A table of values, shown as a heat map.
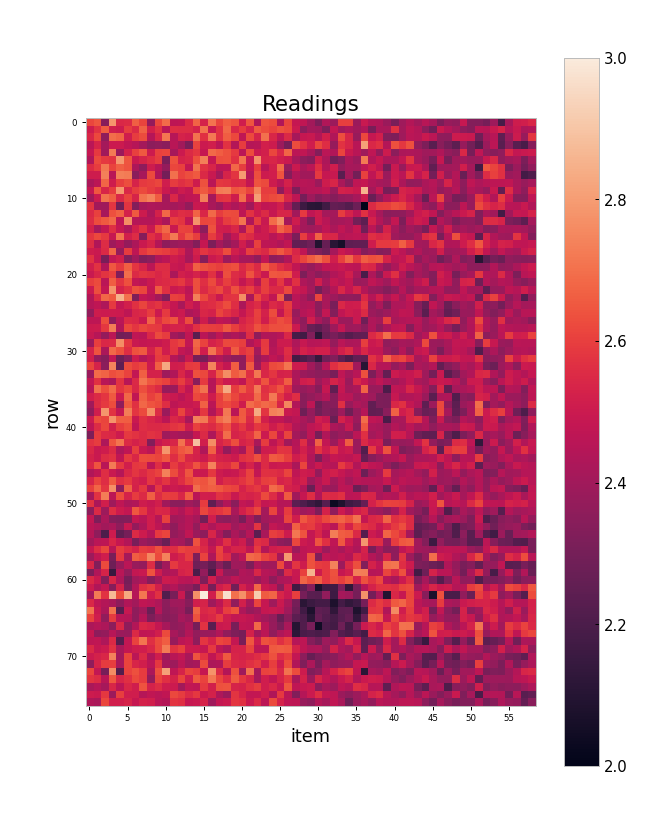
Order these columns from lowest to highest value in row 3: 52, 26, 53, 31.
26, 52, 53, 31
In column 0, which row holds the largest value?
64
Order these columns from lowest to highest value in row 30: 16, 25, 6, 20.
25, 20, 6, 16
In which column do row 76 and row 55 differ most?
36
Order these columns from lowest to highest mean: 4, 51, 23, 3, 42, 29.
29, 51, 42, 4, 23, 3
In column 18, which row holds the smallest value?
58
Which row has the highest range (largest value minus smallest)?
62
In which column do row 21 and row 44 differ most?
51
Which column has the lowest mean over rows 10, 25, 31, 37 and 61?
30
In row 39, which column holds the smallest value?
39
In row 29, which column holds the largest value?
4
